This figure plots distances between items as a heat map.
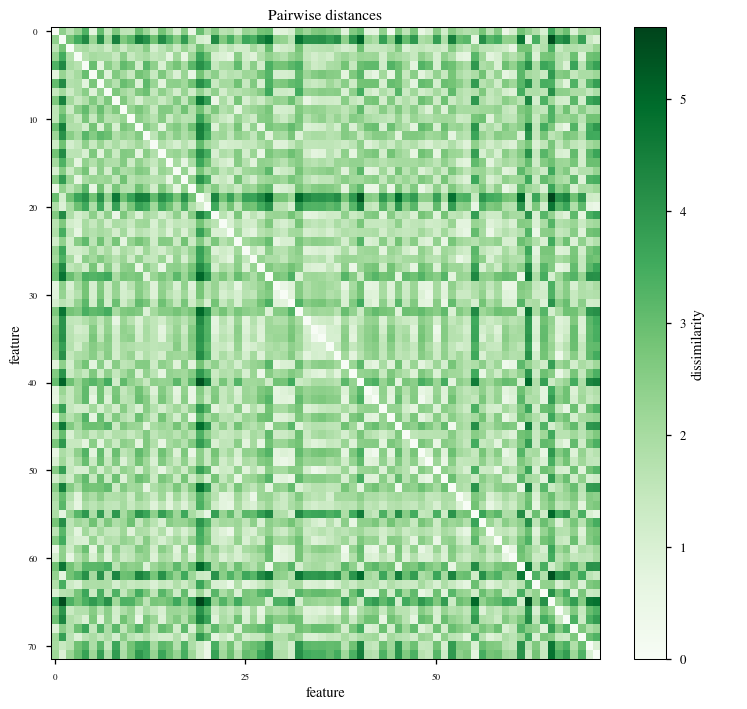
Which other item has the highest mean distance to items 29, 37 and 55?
65
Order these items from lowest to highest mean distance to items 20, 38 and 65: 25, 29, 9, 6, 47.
29, 9, 25, 47, 6
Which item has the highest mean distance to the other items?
19
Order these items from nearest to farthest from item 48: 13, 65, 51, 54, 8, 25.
51, 13, 54, 25, 8, 65
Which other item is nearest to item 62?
1
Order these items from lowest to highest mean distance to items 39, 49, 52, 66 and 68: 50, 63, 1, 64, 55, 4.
63, 50, 64, 4, 55, 1
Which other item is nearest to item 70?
20
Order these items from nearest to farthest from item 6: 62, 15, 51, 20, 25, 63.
25, 63, 15, 51, 20, 62
